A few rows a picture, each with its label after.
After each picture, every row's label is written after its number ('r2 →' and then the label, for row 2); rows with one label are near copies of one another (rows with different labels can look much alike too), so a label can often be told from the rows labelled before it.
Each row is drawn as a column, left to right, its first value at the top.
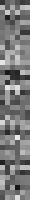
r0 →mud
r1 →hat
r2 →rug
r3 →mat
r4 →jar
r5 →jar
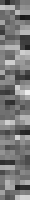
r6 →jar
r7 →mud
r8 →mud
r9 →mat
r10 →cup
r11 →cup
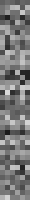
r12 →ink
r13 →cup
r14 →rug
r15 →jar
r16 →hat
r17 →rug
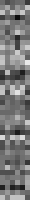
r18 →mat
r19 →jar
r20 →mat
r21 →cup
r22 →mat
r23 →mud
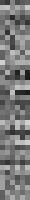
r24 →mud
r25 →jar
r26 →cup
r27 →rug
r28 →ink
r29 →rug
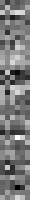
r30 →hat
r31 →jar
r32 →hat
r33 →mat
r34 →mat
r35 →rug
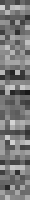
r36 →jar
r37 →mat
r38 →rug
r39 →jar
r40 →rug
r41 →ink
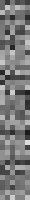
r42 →hat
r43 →jar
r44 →cup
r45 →jar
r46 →jar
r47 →ink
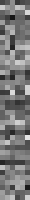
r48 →jar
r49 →ink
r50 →cup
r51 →mud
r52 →mud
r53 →mat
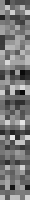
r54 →cup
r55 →mud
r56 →mat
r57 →ink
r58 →rug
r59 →mat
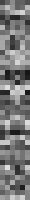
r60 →ink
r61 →rug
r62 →cup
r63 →hat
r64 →mat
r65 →rug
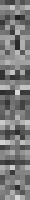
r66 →rug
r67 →ink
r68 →jar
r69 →cup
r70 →ink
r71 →rug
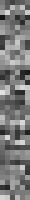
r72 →cup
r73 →mat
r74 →mud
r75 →ink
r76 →rug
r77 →hat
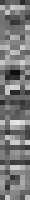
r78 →mud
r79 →mat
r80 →rug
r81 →rug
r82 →mud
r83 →ink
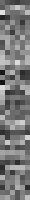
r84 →hat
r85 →ink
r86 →jar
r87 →mud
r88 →rug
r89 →mat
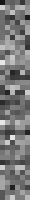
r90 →mud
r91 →ink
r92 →mat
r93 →rug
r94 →jar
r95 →cup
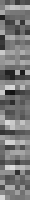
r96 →cup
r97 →rug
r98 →rug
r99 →jar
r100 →rug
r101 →jar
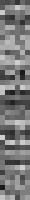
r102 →mat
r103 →ink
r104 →ink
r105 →mud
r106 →rug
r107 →ink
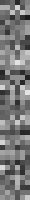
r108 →rug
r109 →jar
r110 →hat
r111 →mud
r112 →hat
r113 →cup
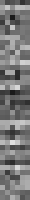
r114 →rug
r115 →jar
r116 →ink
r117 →rug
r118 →mud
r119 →mud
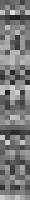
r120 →mat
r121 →ink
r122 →hat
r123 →cup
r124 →ink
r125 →hat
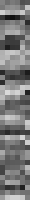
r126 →hat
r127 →cup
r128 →cup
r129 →cup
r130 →mat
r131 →rug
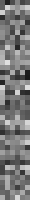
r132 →hat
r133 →mud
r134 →jar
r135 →cup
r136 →jar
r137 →rug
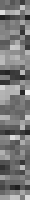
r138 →hat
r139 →hat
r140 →mat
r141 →mat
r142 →jar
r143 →cup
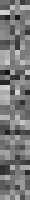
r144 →hat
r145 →hat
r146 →jar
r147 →cup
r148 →mud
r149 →jar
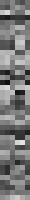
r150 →hat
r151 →hat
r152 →cup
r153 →ink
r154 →ink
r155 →hat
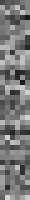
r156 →mud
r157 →mat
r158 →ink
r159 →rug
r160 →hat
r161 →cup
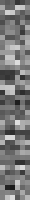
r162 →rug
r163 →mat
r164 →mat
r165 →mud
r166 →jar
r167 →ink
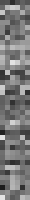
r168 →mat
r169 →jar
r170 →mud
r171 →mud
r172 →mat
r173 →ink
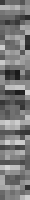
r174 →mud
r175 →rug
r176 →rug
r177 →rug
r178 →ink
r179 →cup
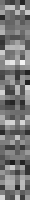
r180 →cup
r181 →mud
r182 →mud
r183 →mat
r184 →mud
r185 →hat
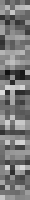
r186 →cup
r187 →rug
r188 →hat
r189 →rug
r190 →rug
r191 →jar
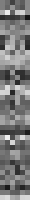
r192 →cup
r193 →mat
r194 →ink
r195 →hat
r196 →mat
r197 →cup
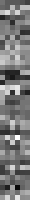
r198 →hat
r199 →mat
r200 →rug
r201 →mat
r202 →jar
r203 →jar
